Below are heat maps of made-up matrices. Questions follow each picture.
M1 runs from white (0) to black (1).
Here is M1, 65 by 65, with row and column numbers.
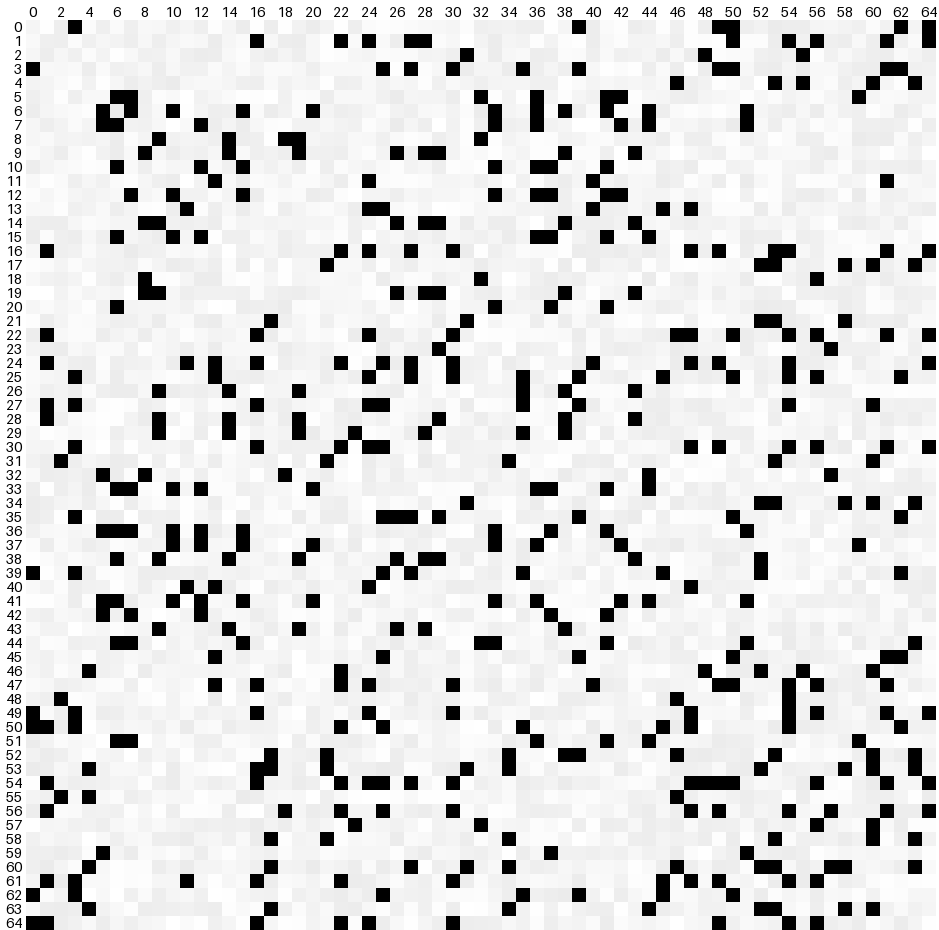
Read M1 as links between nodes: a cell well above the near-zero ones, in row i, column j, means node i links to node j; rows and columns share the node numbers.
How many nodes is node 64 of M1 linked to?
9
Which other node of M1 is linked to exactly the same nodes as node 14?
node 19
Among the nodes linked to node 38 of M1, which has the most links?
node 6
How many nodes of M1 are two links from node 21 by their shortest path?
9
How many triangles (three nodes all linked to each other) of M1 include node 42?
5
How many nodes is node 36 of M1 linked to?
10
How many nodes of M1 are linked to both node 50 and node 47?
2
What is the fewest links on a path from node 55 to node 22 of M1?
2
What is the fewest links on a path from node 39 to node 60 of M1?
2
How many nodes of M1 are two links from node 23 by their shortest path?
9
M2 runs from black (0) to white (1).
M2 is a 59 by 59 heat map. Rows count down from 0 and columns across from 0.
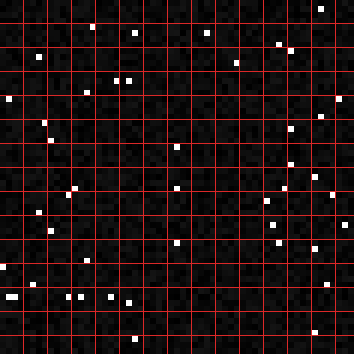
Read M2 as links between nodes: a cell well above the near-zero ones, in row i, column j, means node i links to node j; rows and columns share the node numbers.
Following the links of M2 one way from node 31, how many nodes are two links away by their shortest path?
3
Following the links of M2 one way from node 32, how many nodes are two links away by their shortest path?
1
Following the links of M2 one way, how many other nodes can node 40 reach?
3
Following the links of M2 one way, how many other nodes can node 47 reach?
4
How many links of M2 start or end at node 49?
5
